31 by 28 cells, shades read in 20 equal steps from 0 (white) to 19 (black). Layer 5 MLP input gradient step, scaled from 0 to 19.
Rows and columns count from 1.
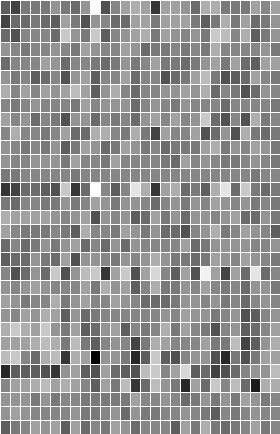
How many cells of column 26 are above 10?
9
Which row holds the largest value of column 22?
27
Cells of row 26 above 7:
19
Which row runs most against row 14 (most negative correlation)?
26
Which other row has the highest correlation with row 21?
8
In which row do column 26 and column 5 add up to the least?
20
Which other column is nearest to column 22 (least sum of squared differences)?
13
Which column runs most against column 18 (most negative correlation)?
6
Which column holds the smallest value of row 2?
23
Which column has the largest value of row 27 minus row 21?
1
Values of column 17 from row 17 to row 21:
11 9 8 9 10
